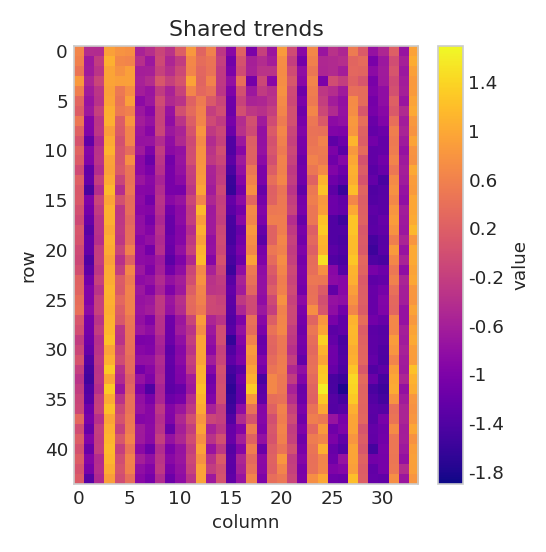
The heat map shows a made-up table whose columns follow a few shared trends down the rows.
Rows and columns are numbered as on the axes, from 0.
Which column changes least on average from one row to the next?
20
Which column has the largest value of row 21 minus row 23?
24
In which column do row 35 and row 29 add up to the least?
15
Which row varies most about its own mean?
34
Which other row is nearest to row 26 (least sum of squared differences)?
25
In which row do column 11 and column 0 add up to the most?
3
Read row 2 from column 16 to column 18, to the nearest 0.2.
0 -0.6 -0.4
